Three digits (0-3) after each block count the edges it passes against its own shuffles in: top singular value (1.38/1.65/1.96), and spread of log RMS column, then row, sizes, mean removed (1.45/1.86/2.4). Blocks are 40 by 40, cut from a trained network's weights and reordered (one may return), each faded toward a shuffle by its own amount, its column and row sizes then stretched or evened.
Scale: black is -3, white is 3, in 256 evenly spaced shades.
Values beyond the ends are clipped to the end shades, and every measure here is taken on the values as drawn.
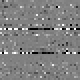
3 0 3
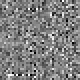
1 1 1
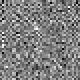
3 2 0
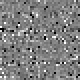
1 1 2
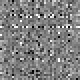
1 2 2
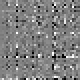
1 3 3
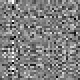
3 1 1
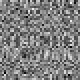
3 0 0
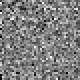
1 1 1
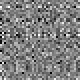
3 2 1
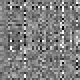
3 3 1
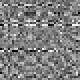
3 0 3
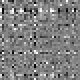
3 3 3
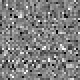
2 0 1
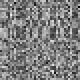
3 0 0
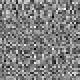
3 0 1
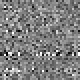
2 1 3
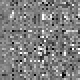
1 3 2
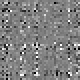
1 3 3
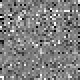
1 2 2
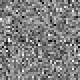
1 1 0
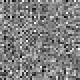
1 1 1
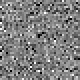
1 0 0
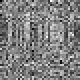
3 1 1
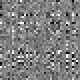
3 3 2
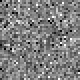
0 0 0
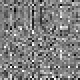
2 2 1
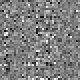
0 2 2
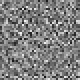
3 0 2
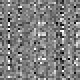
2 3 0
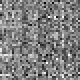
2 1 1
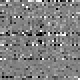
2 0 3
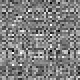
3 1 2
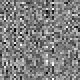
2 2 0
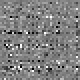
0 2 3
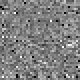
1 0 2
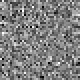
1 0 1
